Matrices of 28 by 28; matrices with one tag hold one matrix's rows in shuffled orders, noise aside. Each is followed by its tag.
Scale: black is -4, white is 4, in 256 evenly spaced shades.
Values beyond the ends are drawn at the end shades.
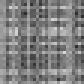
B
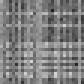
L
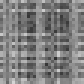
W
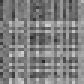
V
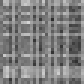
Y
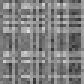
Y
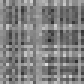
L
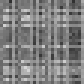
Y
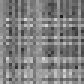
L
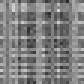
W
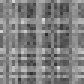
W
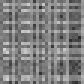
Y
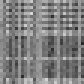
L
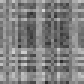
W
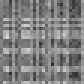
Y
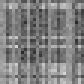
B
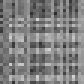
V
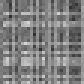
Y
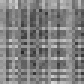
B
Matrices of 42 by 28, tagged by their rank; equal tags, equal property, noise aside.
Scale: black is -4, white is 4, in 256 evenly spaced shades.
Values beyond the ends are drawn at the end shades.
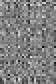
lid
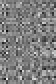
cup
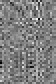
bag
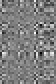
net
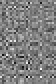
cup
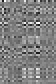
net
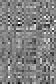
bag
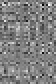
bag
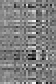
net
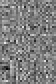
lid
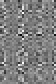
bag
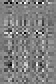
net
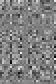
cup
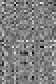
cup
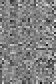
lid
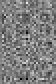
lid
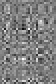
bag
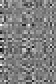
bag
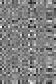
net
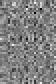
lid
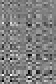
net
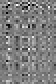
bag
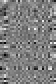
net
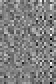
bag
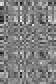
net
